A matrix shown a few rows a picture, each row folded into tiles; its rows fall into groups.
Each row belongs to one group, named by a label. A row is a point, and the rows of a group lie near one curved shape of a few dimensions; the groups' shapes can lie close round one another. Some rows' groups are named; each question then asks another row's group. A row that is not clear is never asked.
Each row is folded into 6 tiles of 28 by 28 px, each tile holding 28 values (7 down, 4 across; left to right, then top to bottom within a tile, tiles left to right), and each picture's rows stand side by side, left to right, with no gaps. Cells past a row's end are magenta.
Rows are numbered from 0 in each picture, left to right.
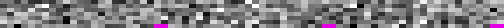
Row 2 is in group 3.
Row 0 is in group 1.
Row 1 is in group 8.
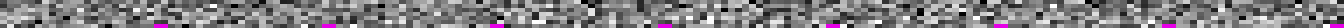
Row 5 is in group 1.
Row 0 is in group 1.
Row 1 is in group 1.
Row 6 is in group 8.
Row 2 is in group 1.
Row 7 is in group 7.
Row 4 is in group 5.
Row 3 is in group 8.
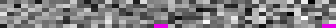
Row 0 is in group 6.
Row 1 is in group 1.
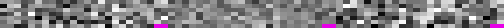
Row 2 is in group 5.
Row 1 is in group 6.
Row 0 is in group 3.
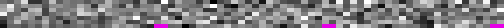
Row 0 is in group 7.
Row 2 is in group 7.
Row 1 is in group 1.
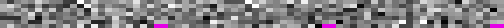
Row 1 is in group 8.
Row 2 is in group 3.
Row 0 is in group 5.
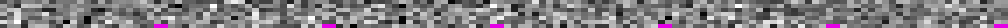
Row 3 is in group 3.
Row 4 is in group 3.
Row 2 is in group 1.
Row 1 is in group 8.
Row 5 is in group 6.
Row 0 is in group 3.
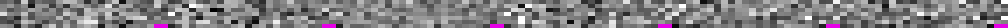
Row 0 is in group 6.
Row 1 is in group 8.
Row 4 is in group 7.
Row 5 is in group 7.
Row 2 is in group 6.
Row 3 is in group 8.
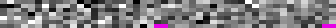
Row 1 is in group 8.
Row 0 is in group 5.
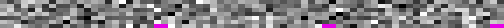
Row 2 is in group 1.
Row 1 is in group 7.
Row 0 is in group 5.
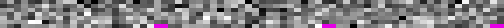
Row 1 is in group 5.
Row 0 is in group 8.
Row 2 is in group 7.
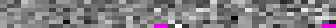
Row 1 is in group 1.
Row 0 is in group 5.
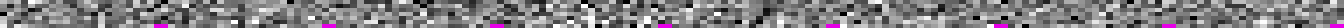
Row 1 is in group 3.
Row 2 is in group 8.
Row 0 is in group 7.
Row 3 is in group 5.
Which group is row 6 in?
7
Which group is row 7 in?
6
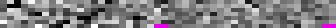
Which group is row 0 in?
5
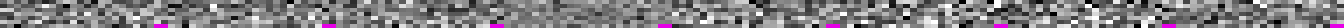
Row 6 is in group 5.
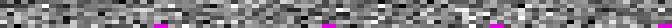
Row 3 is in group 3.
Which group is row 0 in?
1
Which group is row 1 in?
1
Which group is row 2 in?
1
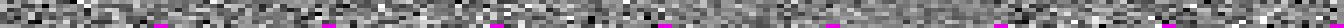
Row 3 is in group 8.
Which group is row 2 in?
8
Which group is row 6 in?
3
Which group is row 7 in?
5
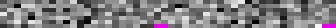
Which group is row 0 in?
8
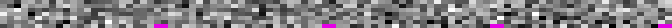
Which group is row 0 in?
3
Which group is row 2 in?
3
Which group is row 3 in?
3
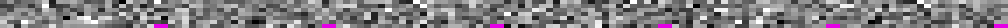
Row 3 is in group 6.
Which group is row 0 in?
7
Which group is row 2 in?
8
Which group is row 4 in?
3
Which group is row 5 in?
8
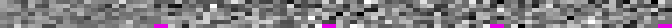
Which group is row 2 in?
7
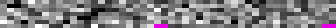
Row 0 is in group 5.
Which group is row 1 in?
8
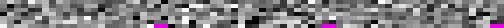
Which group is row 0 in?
7
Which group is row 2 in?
1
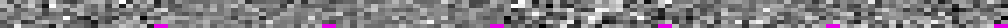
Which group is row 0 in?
7
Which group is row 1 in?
5
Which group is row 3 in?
5
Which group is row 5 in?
3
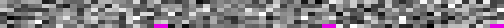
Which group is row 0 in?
1
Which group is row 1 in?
7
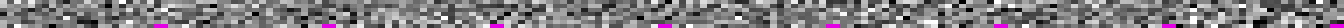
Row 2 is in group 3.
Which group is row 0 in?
7
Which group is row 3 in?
7
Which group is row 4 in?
7
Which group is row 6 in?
1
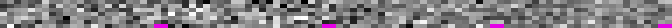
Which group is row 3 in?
5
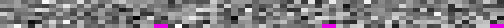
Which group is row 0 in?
1
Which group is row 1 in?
1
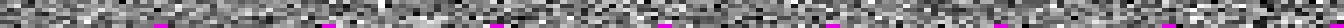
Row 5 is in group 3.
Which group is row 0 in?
5
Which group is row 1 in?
7
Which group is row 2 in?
7
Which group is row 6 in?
7
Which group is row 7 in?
6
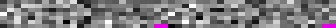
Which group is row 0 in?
8
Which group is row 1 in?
8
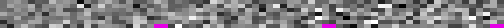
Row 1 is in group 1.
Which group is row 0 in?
5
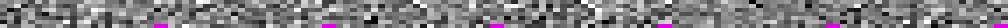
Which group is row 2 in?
5
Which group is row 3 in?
5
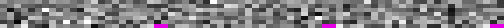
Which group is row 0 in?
3
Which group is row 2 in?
3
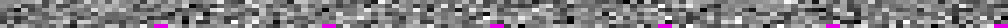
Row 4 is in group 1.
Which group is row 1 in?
8
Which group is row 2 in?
1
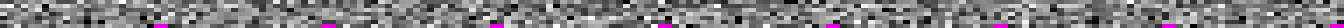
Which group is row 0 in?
8
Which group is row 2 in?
1
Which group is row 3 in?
7
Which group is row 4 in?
1
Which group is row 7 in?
1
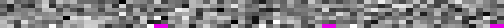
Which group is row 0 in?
7
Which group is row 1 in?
3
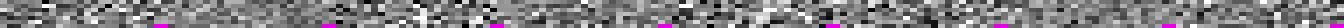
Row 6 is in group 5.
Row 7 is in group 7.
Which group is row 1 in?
6
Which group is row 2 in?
5
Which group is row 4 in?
5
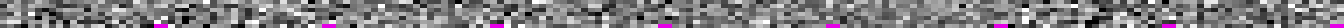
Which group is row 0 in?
3
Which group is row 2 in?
8
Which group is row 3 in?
7
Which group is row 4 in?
6
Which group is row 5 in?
5
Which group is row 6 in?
6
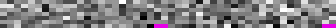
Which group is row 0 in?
8
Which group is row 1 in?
3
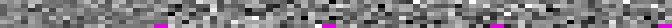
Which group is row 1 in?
7
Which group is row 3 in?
8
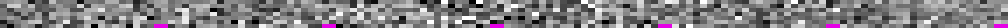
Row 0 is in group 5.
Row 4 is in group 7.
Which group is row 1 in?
3
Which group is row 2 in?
6
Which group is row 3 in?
5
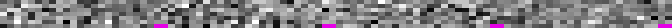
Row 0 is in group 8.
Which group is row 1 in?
3
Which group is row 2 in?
1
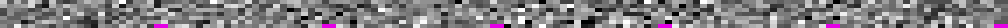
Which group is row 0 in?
7
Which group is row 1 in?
1
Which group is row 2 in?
8
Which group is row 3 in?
6
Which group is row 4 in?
7
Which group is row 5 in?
3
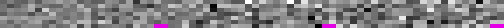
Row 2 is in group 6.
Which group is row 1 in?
8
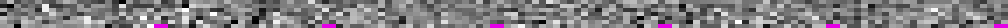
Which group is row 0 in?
8
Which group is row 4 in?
3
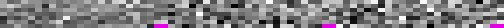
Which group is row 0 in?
5
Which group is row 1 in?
3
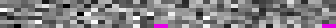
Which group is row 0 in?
1
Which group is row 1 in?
3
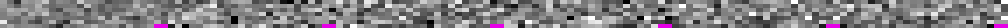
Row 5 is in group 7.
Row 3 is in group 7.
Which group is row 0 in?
5
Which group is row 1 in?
1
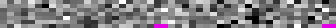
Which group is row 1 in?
5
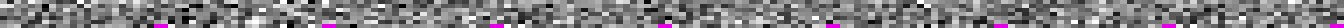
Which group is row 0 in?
8
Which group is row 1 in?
6
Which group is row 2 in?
1
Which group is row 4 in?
3
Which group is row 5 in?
5
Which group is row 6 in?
3
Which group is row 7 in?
1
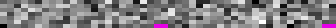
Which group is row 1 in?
6
